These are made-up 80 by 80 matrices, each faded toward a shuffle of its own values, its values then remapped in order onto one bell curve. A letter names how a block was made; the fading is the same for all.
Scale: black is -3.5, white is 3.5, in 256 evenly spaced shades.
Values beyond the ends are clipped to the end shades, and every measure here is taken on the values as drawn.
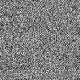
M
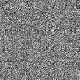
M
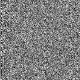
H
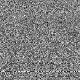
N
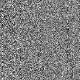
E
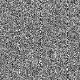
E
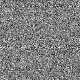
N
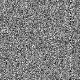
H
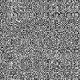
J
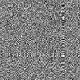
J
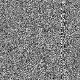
H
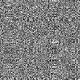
J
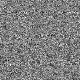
N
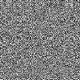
J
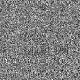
M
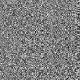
J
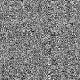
M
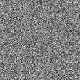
M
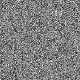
H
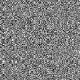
J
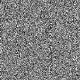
H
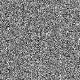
H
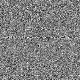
N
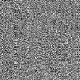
J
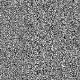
E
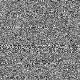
N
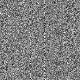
E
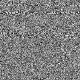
N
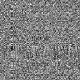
J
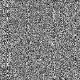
E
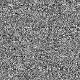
N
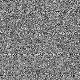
N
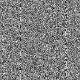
E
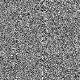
H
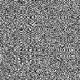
J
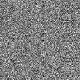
M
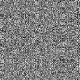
J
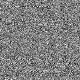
N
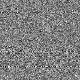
N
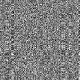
J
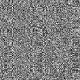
J
